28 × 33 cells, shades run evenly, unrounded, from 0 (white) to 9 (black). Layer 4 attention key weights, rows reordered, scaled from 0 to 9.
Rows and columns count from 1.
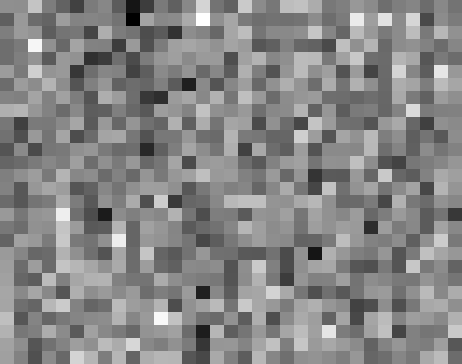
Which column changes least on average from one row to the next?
1
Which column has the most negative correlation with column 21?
6
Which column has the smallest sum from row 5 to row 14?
22
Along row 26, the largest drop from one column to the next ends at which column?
16
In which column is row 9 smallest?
30
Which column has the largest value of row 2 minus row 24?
10
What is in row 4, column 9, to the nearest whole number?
7
